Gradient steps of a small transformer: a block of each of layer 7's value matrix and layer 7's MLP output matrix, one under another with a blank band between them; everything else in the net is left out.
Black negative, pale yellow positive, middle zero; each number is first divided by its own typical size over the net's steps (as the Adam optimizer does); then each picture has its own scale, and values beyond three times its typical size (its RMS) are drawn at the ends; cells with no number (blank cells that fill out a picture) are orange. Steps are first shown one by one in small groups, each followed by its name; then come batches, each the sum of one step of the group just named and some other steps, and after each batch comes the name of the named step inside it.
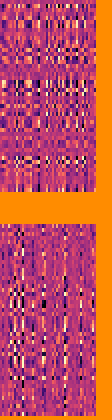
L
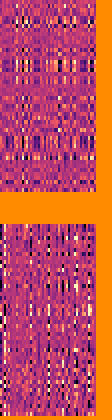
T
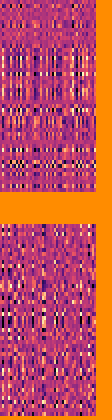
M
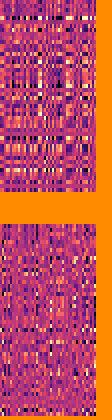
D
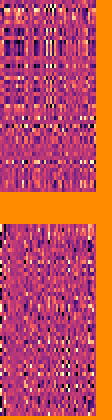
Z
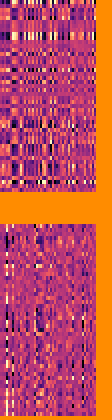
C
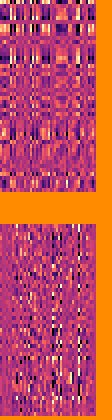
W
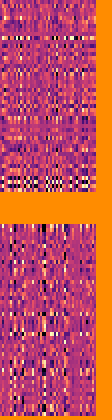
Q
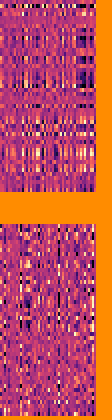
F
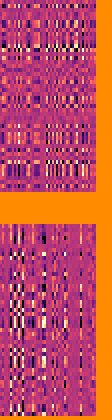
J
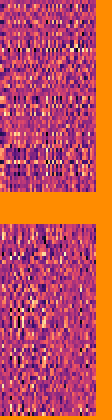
J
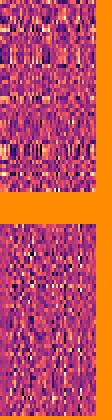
W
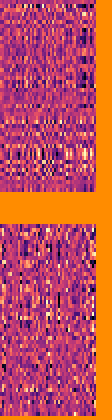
F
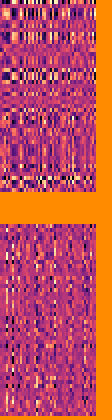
C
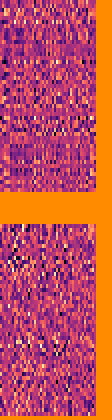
Z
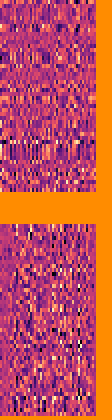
W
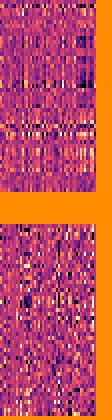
F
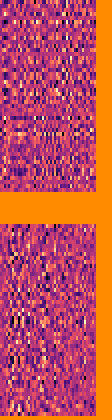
J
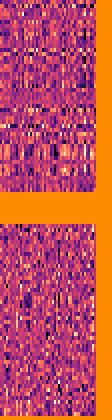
F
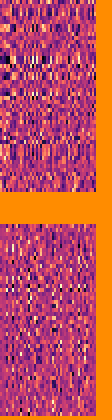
W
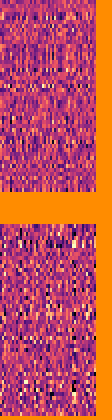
T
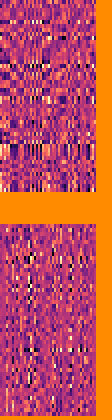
C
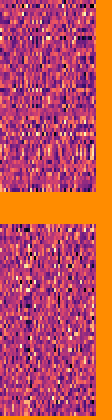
F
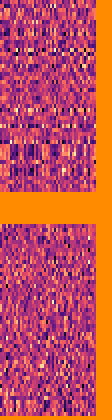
Z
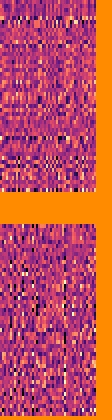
D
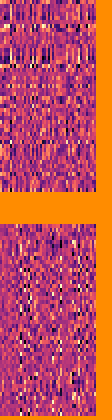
W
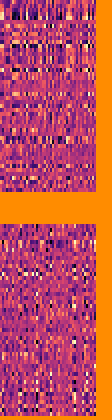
D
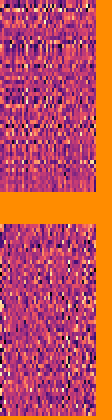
Z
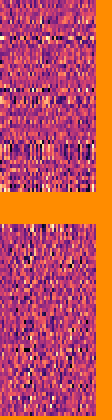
Q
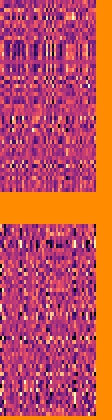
Z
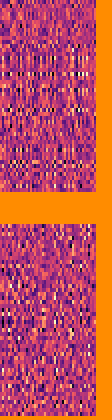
M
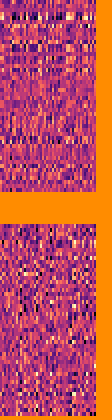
D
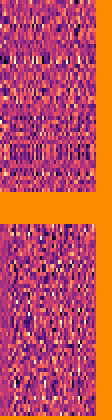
W
